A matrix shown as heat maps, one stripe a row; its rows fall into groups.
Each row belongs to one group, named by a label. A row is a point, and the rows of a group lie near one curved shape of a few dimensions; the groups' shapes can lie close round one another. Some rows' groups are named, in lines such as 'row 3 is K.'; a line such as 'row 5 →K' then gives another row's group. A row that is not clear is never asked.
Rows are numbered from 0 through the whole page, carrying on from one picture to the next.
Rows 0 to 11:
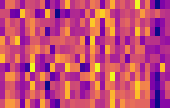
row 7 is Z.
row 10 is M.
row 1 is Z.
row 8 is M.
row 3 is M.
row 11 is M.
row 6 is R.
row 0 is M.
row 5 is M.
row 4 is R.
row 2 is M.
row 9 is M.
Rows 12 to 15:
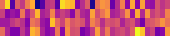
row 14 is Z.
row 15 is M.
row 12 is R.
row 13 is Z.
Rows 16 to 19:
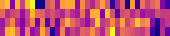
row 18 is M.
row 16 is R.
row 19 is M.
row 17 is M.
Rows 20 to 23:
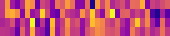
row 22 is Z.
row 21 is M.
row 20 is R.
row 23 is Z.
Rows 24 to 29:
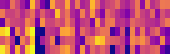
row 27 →R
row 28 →Z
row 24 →Z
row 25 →R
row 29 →R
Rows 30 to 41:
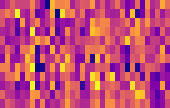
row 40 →M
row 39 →Z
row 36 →R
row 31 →R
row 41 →M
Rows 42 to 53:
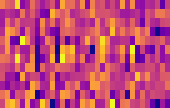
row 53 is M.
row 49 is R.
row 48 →R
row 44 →R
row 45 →M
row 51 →Z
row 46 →Z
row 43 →Z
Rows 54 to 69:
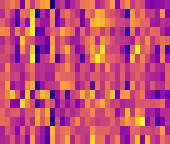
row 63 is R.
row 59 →Z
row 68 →Z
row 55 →Z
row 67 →M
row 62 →R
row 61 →R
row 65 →Z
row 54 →M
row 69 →Z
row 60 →Z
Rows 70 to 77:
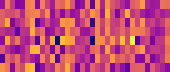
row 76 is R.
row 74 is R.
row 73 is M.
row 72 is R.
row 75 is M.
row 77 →R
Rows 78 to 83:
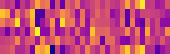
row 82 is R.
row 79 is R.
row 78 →M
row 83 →M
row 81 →Z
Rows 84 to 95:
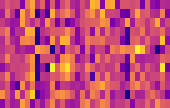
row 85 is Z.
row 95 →Z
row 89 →M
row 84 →M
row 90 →R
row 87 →R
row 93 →Z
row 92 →R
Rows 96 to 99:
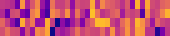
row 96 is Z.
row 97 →Z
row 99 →M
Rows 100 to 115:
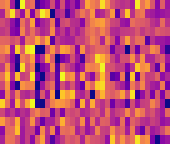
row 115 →M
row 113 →R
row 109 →Z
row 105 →R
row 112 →M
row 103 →Z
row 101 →M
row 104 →M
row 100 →Z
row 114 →R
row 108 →R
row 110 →R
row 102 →Z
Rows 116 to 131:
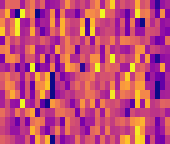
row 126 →M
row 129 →M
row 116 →M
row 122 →M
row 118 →R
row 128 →R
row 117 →Z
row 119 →R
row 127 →Z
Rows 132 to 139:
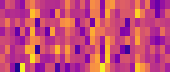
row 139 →Z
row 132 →M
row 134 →R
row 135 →Z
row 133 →M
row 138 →M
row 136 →M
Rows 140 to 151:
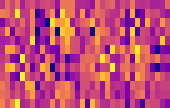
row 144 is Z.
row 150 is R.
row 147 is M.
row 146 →Z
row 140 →R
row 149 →R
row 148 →Z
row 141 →R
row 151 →R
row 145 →M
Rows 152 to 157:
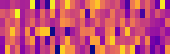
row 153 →R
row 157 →R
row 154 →R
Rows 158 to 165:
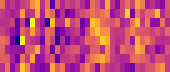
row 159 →Z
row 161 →Z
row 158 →M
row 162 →Z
